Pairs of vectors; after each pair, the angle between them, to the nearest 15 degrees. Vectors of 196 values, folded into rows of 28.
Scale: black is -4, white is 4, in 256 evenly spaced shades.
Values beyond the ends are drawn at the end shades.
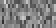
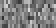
60 degrees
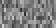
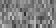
30 degrees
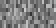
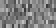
150 degrees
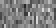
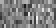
15 degrees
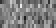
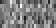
15 degrees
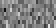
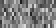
60 degrees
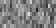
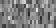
135 degrees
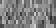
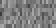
90 degrees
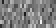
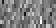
30 degrees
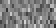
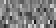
45 degrees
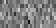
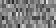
90 degrees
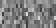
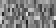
30 degrees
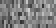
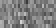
135 degrees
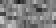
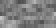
45 degrees
